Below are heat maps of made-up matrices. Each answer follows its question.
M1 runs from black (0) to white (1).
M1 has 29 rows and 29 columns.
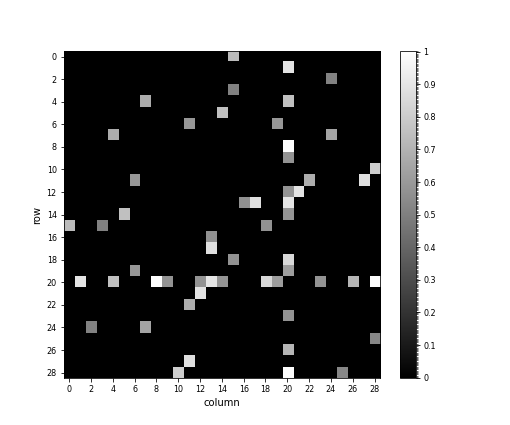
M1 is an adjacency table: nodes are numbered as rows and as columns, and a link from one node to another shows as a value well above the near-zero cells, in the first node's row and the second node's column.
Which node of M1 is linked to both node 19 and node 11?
node 6
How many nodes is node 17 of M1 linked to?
1
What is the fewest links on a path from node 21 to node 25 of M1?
4
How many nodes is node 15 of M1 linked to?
3
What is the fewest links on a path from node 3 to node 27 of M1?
7
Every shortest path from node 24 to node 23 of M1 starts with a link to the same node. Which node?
node 7
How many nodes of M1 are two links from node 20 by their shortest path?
9
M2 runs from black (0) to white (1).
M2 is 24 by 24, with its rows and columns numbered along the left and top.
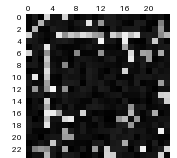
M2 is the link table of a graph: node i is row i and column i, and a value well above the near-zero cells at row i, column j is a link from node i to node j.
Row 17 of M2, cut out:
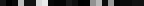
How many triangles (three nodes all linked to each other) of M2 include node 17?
5
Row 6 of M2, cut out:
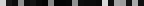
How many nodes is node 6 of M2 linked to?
8
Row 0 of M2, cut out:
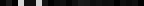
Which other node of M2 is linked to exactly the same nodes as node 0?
node 8
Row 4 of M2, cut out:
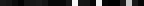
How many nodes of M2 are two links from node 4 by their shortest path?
6
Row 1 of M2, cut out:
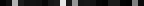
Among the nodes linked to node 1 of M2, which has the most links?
node 22
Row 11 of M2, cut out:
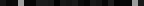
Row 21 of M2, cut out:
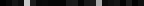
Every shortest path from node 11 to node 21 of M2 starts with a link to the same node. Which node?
node 3
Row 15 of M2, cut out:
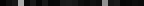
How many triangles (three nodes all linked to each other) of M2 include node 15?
1
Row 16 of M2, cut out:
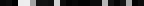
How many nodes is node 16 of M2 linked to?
6
